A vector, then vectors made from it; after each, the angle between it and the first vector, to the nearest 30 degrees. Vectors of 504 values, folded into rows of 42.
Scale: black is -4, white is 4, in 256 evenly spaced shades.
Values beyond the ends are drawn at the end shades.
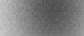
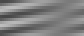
90 degrees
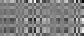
90 degrees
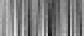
60 degrees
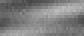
120 degrees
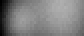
150 degrees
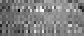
120 degrees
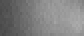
150 degrees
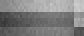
120 degrees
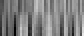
120 degrees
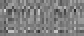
90 degrees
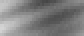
30 degrees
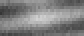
120 degrees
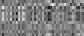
90 degrees
